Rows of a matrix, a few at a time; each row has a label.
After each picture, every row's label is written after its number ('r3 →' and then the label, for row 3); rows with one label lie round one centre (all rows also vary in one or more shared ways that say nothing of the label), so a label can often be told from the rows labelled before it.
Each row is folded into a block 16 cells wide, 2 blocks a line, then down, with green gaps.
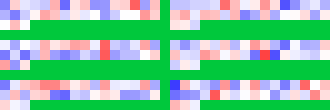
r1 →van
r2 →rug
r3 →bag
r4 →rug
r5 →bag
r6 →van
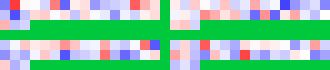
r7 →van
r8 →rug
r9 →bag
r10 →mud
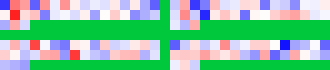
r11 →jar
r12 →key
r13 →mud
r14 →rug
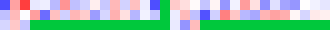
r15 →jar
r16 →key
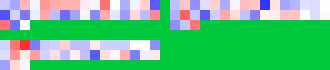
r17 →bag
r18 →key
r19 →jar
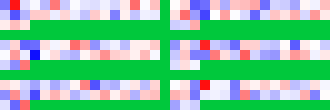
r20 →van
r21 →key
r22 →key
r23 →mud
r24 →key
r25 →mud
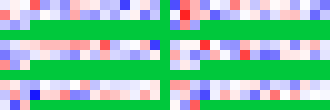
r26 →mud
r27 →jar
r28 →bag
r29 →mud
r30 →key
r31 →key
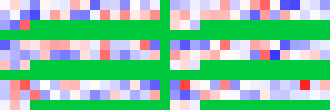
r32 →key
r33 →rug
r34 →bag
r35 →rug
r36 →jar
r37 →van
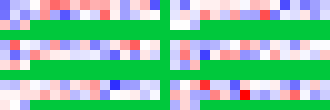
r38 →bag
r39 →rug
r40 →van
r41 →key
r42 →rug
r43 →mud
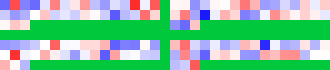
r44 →van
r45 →key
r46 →rug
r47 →key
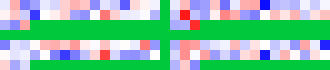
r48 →key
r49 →key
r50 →bag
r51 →jar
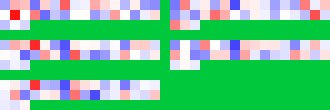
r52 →jar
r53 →van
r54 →mud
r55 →mud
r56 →mud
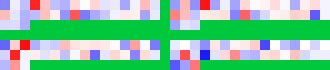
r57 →mud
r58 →mud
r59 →jar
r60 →key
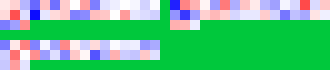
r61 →key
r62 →van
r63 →jar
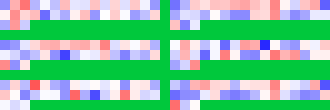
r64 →jar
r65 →bag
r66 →bag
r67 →key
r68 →mud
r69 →bag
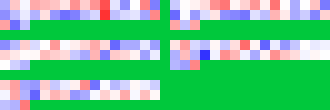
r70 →bag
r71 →bag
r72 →rug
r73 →key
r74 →key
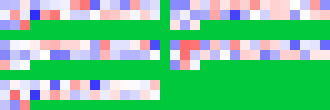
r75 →key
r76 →bag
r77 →bag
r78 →jar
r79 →key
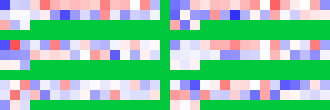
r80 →bag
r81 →bag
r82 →van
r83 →bag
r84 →jar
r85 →rug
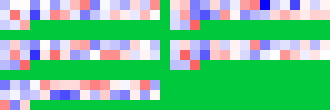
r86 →key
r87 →key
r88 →key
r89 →key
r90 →bag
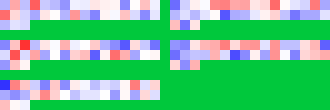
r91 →mud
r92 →bag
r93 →jar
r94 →bag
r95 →van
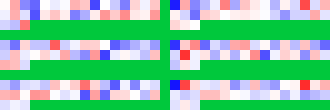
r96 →key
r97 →van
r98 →rug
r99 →jar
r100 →rug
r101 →van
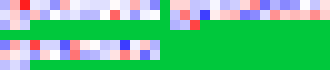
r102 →jar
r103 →key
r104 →mud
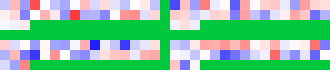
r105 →mud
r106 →mud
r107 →key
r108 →bag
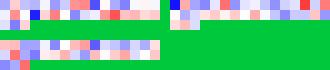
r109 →key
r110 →van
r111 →key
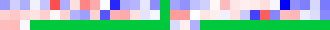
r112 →rug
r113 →rug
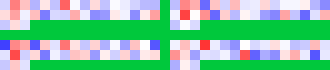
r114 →jar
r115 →jar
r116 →jar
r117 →mud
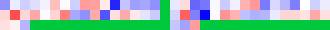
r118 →rug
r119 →key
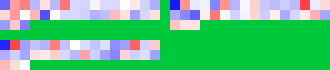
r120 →jar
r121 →van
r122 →van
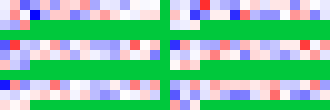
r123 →key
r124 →mud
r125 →van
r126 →van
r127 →van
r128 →bag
